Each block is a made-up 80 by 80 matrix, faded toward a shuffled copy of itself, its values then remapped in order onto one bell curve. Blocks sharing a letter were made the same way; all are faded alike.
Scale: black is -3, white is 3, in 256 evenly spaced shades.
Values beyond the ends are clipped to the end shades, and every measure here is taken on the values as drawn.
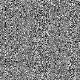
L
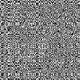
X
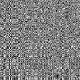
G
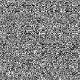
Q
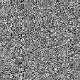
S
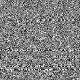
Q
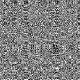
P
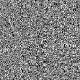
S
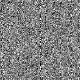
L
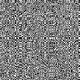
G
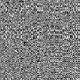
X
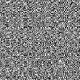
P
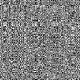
P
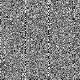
L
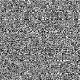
Q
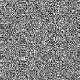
P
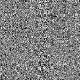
S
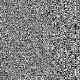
L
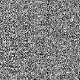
S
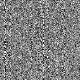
L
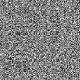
P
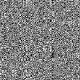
S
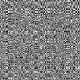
X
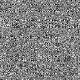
Q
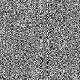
S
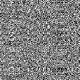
P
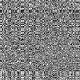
X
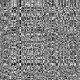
G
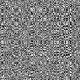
G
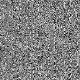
L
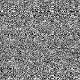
Q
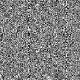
S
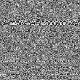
Q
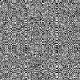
X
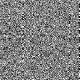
S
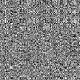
P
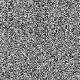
S
